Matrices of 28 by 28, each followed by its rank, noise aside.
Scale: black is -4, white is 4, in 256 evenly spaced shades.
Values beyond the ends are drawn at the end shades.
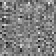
six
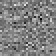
six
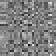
three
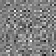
three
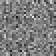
six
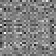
three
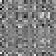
three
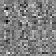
five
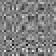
three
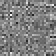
four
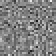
five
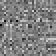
six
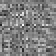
five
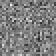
six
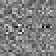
five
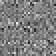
six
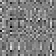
three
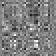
three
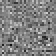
six
